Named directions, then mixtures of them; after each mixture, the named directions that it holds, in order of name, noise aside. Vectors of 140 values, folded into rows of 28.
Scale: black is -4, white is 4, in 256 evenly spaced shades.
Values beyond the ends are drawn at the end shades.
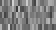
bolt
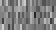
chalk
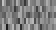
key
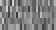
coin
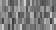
chalk.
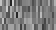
coin.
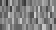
chalk, coin.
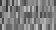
coin, key.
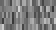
bolt, chalk, key.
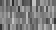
bolt, chalk, coin.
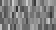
bolt.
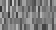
coin.
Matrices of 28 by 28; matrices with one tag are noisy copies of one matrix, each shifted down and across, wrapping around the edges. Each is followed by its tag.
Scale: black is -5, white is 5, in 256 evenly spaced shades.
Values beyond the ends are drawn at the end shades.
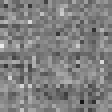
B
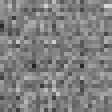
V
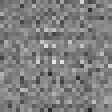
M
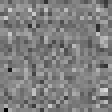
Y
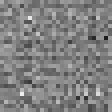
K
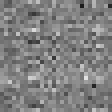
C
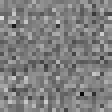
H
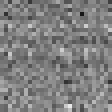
Y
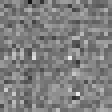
K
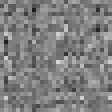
V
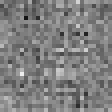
B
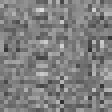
C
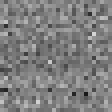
H
